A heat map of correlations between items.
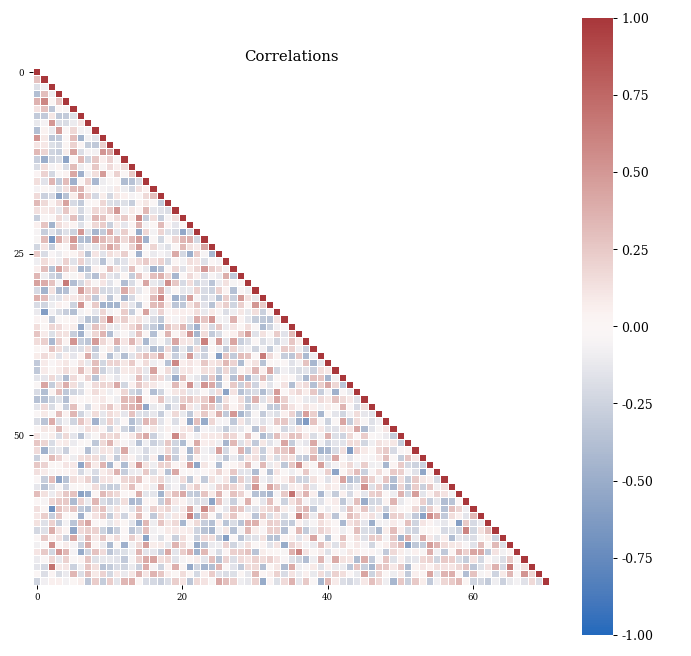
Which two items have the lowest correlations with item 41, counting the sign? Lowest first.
55, 44
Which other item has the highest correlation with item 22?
6
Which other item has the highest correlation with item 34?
10
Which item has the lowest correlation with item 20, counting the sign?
22
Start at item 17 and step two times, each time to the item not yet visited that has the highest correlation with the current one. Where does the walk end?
39
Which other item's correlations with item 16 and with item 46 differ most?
67
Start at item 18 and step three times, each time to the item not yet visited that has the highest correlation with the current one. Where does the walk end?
1
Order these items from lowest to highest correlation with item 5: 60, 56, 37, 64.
56, 60, 64, 37
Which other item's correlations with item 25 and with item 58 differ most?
14
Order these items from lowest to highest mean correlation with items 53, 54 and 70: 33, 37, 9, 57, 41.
33, 9, 37, 57, 41
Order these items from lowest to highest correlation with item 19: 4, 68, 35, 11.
35, 4, 68, 11
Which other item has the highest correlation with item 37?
23
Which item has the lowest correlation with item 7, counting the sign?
58
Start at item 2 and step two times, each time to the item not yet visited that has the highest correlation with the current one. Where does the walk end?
65
